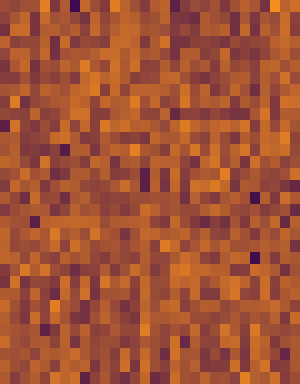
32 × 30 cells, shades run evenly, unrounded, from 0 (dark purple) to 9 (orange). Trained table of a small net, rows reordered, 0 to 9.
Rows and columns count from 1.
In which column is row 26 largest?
6
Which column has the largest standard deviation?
26
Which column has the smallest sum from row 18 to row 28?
13
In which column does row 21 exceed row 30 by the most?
17
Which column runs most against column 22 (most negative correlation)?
30
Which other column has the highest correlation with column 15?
24
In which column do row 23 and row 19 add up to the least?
29
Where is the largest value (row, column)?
1, 28
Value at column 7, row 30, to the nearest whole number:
6
